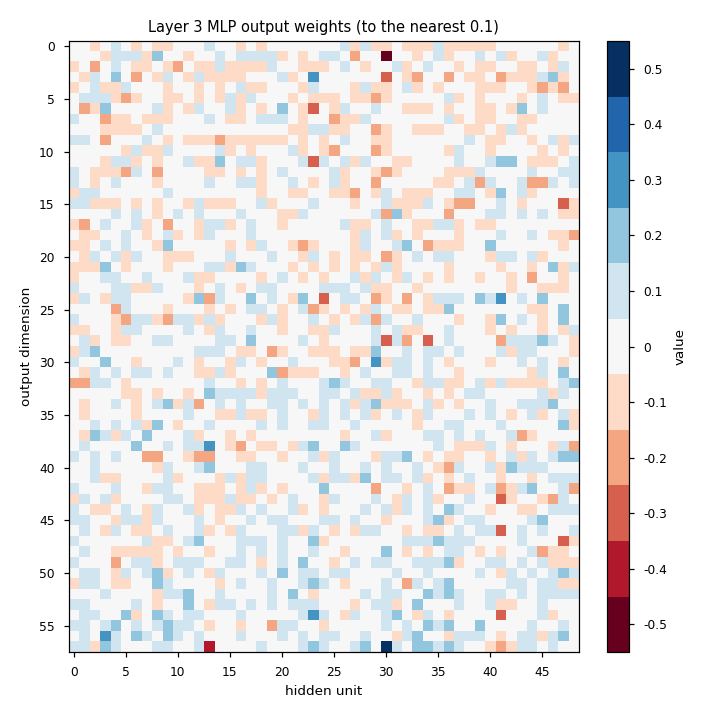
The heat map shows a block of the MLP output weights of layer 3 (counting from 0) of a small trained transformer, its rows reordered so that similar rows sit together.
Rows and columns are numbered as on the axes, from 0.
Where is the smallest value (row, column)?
1, 30
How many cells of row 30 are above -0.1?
38
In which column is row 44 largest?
36
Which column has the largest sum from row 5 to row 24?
41
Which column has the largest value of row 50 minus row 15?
47
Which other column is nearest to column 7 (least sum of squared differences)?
10
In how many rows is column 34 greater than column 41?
24
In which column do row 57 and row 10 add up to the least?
13
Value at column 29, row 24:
-0.2
